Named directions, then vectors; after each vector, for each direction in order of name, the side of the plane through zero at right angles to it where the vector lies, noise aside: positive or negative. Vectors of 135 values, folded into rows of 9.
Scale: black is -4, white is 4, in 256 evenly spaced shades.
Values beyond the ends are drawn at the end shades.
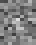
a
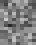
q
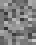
positive, negative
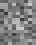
positive, negative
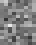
negative, negative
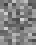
negative, positive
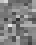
negative, negative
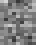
negative, negative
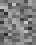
positive, negative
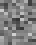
negative, positive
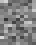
negative, negative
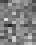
positive, positive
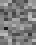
positive, negative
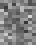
negative, positive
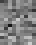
positive, positive
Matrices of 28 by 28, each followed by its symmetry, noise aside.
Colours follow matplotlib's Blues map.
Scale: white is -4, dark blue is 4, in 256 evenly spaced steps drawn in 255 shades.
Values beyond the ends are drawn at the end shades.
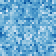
mirrored left to right.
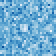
mirrored top to bottom.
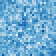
symmetric.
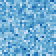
antisymmetric.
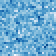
symmetric.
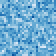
no symmetry.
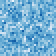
symmetric.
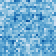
mirrored left to right.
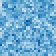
mirrored left to right.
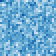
same after a half turn.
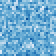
mirrored left to right.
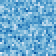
no symmetry.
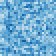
mirrored top to bottom.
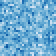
antisymmetric.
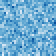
antisymmetric.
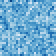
same after a half turn.
